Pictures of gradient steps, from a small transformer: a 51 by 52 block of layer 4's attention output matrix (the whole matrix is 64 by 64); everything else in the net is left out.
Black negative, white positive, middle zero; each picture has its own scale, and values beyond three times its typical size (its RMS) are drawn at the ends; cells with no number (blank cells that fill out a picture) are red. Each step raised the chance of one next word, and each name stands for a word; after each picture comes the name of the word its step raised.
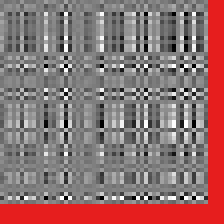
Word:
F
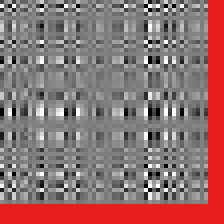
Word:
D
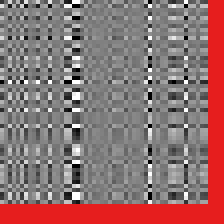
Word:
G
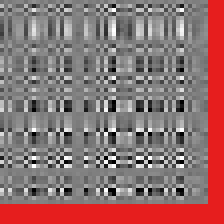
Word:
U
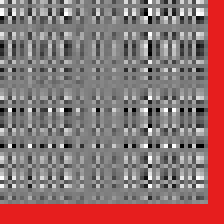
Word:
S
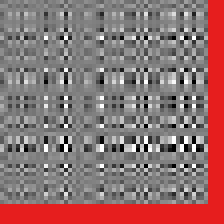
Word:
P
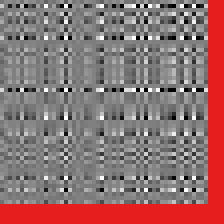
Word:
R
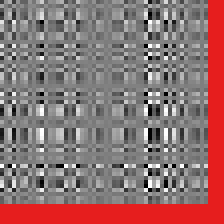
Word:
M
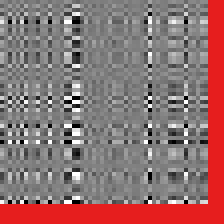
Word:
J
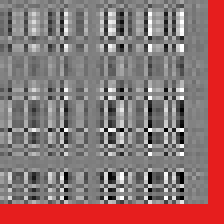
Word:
F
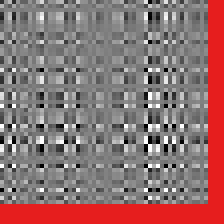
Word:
P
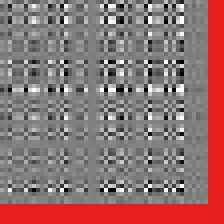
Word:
R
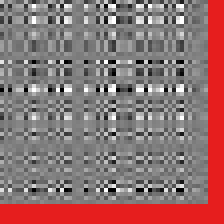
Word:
R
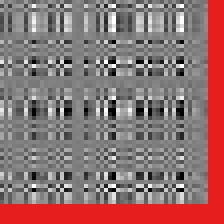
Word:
D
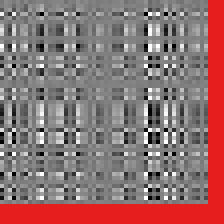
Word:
F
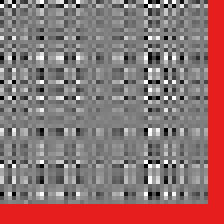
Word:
G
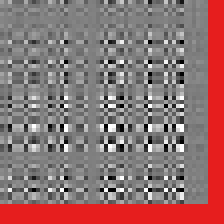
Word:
P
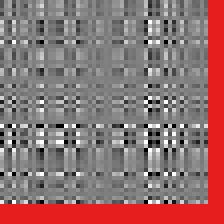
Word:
J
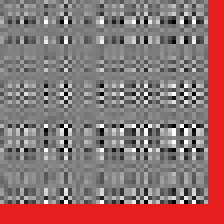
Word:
J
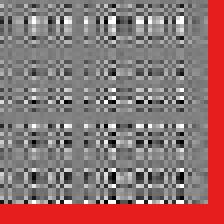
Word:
J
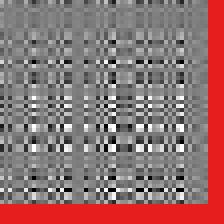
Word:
P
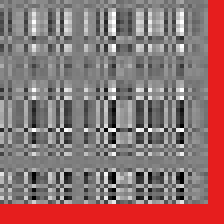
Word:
F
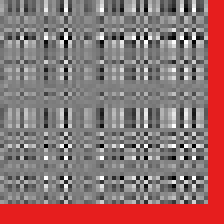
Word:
S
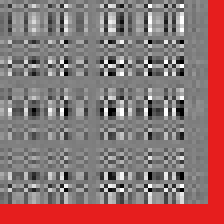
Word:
D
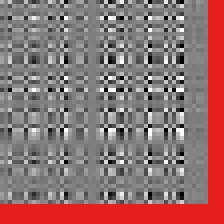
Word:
G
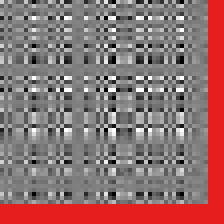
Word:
G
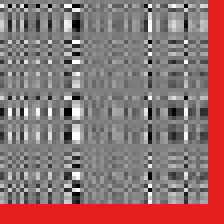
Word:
D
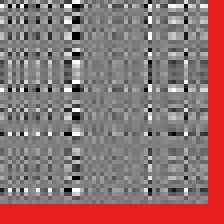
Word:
R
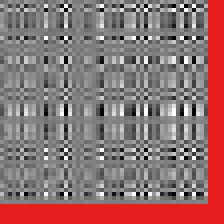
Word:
D
